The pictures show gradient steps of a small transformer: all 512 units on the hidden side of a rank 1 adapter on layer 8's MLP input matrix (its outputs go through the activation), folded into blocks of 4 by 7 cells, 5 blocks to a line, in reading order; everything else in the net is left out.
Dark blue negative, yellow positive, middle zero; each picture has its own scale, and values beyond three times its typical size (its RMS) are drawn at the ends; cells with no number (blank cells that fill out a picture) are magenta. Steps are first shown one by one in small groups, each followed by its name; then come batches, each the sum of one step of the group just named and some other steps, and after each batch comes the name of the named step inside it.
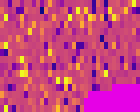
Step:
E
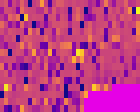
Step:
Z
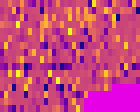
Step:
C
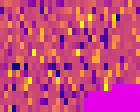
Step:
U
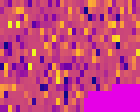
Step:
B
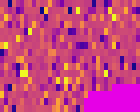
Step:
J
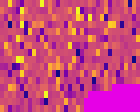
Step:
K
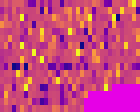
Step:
U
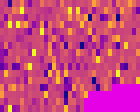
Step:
B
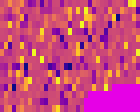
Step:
U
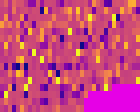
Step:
U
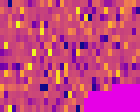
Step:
B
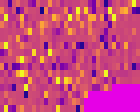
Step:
E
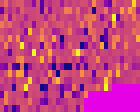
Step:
U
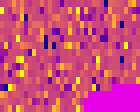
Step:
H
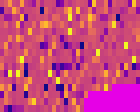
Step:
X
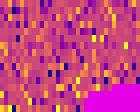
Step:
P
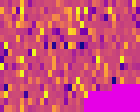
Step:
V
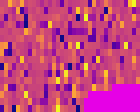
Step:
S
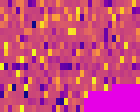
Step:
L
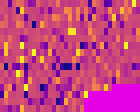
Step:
L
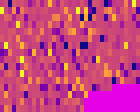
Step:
V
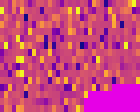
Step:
H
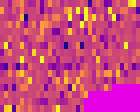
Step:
L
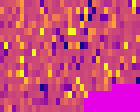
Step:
V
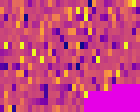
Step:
S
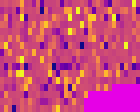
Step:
X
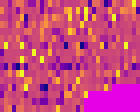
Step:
L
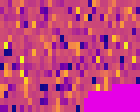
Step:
S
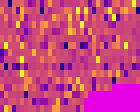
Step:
V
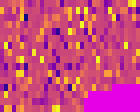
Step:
H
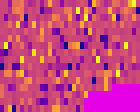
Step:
S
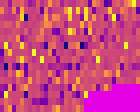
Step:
L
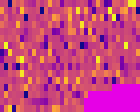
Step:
H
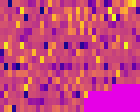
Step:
L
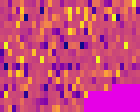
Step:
X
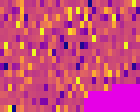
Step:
P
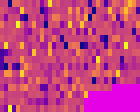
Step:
H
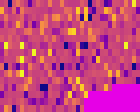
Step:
L
